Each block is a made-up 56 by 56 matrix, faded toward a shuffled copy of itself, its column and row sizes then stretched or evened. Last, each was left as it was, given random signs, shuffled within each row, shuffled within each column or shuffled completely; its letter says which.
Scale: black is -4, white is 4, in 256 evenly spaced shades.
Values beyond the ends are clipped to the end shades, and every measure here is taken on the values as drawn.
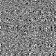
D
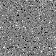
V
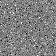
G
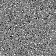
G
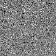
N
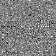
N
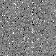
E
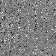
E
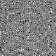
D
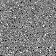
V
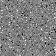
E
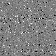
V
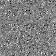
V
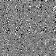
D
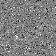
V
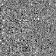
D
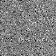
N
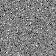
G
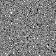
E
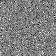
G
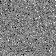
G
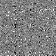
N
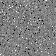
G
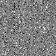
E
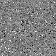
V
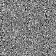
E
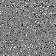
V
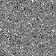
E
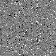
E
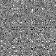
D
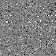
N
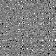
D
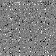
N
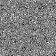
V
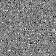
V
